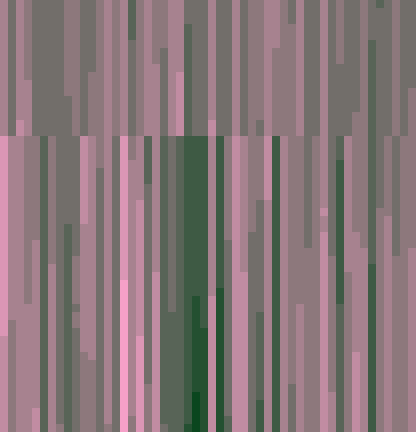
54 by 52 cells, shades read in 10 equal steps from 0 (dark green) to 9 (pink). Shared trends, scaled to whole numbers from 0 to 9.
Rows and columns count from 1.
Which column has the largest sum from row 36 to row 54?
16
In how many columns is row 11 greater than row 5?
5
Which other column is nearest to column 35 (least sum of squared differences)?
43
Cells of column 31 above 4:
37
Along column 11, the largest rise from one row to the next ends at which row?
18
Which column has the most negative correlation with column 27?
33
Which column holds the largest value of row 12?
23
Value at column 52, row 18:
5
